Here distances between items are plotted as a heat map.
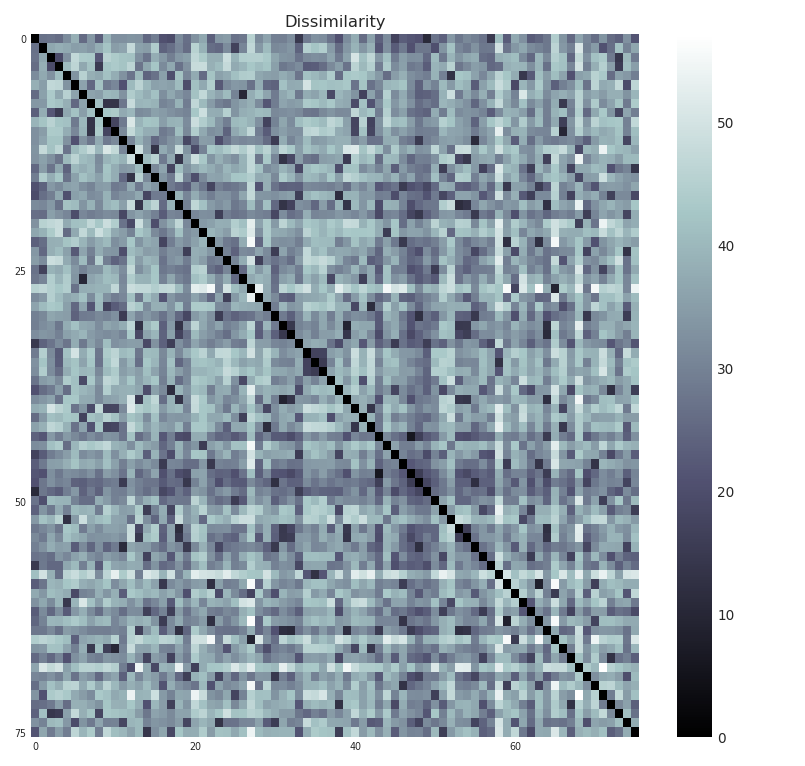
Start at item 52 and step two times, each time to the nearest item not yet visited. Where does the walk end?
61
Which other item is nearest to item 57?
0
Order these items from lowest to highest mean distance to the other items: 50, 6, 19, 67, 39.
19, 67, 50, 39, 6
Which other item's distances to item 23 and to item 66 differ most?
10
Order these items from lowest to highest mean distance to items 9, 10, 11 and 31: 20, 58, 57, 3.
57, 3, 20, 58
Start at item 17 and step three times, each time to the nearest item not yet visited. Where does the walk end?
67
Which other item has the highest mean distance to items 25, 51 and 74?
58
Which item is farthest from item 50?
68
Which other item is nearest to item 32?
64
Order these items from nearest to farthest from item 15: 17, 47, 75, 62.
62, 17, 75, 47
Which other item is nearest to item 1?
25
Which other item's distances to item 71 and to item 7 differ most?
9
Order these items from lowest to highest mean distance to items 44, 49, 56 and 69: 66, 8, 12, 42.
8, 66, 42, 12
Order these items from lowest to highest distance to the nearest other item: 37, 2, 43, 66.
43, 66, 2, 37
